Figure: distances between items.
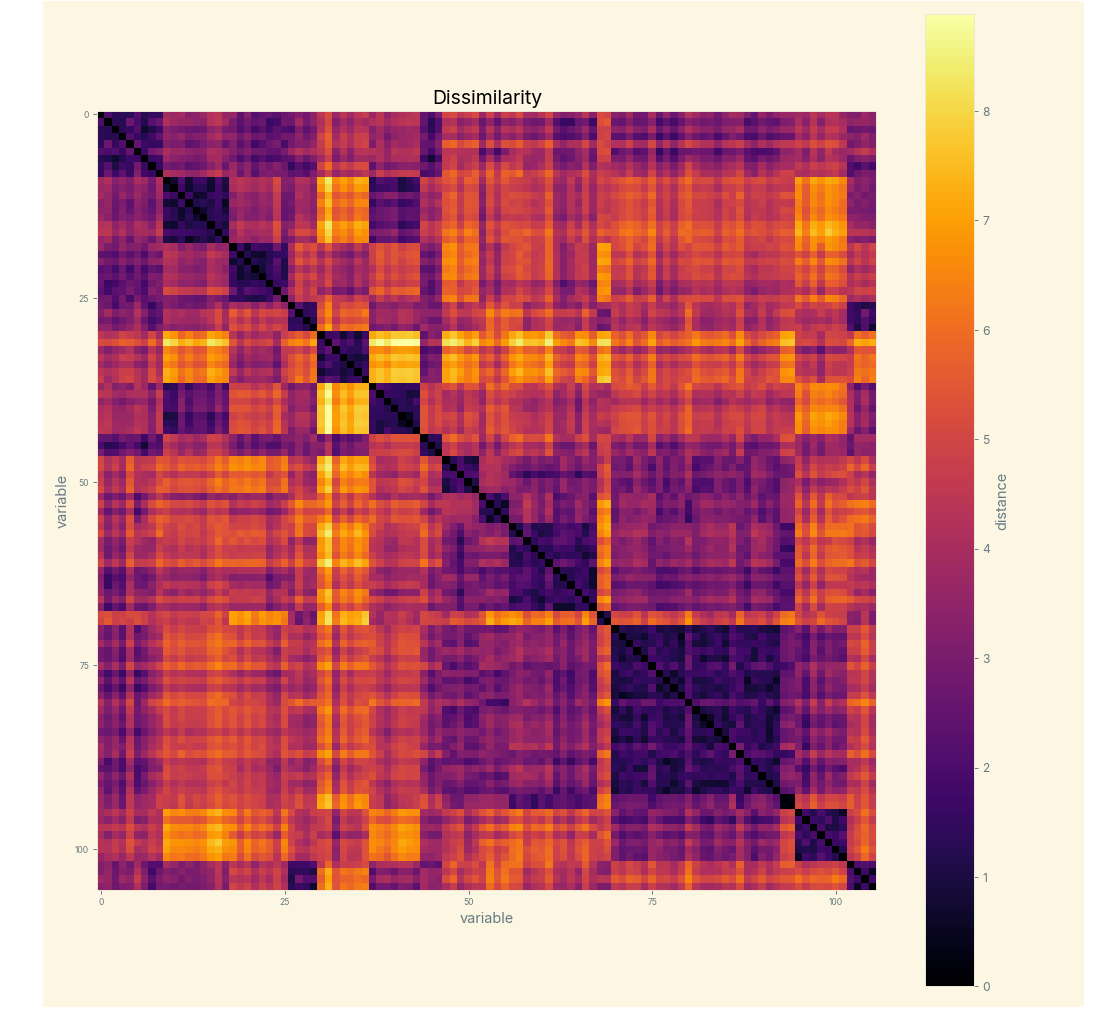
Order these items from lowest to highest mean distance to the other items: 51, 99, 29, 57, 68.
29, 51, 57, 99, 68
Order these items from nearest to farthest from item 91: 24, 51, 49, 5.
5, 51, 49, 24
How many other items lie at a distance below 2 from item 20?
6
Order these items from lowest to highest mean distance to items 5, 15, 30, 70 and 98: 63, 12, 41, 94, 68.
63, 12, 94, 41, 68
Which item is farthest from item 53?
69
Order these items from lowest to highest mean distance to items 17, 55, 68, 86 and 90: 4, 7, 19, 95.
7, 4, 95, 19
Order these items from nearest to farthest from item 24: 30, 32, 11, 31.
32, 30, 31, 11
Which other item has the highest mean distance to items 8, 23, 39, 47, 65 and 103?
31
